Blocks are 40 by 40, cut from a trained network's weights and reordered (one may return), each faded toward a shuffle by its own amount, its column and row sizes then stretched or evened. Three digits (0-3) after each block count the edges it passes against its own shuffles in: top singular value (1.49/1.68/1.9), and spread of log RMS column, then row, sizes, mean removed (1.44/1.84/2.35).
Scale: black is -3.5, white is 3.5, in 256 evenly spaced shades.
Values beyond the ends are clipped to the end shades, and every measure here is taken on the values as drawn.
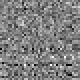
2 0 1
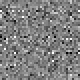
0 1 1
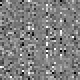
1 3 1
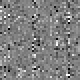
0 3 1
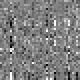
3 3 1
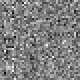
0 1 0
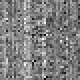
2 2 0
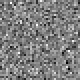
0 1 0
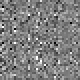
0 3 0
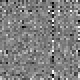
1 2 2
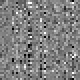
0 3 0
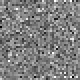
0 0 0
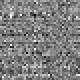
2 1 1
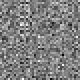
2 1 0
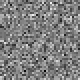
2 0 1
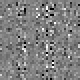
0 3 1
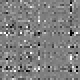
0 3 3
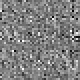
1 1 2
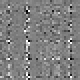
3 3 1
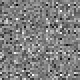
2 2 1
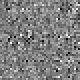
0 1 2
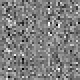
1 3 0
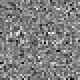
0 0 1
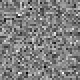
1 0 0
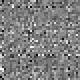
1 2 2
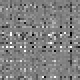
0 2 3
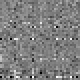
3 1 2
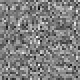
3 1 1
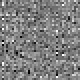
0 3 0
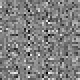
2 3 0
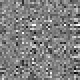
2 3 1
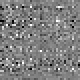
0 2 3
